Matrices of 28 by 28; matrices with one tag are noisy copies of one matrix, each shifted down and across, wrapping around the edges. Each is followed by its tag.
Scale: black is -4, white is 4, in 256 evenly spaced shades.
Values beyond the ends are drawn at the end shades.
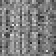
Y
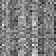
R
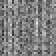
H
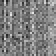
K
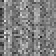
R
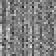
H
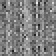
K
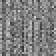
H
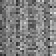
R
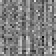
H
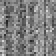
Y
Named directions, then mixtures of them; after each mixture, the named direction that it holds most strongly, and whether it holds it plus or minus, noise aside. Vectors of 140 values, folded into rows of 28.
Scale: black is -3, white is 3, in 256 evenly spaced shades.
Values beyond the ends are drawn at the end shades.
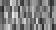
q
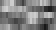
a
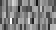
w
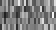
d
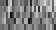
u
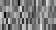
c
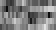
a, minus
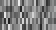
c, minus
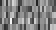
w, plus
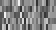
c, minus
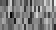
u, plus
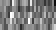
u, minus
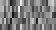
q, minus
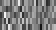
c, minus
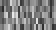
q, plus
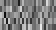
c, plus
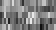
a, plus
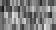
q, plus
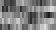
a, minus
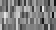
d, minus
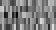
q, minus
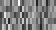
c, minus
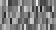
w, minus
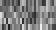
c, plus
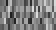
u, plus
